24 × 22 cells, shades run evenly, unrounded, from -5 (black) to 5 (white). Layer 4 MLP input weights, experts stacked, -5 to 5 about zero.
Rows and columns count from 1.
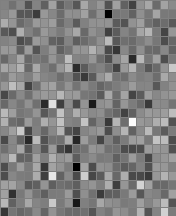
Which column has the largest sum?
7
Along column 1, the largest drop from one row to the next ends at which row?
24
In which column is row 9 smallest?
11
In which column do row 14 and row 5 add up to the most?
17
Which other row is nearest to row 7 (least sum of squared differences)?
4
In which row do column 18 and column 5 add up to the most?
16
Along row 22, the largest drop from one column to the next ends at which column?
2
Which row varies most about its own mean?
20
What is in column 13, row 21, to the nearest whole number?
0
